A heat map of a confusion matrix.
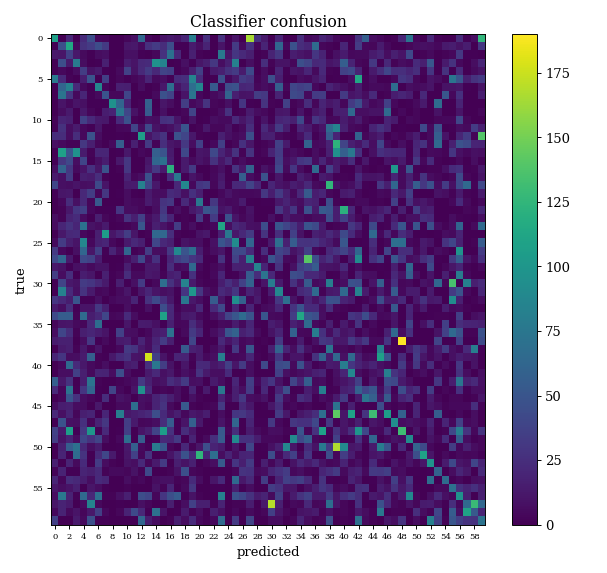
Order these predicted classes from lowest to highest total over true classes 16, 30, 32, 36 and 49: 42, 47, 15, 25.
42, 15, 47, 25
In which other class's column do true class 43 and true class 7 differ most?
12
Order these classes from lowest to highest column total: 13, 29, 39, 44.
29, 44, 13, 39
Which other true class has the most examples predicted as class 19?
31
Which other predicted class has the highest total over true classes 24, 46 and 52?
44
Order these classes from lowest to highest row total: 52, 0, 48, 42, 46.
52, 42, 0, 46, 48
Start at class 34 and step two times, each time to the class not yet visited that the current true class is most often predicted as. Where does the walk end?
14
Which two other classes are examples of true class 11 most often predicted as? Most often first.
39, 38
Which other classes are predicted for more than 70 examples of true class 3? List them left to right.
14, 15, 25
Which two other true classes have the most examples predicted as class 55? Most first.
30, 32
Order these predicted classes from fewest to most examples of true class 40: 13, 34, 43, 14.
43, 13, 34, 14
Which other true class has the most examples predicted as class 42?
5
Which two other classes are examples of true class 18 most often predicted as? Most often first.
38, 12
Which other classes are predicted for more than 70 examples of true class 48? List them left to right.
2, 5, 15, 37, 42, 56
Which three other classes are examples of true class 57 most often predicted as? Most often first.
30, 58, 5
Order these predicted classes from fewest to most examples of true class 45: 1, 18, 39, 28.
28, 1, 18, 39
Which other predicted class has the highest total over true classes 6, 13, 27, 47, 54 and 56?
35
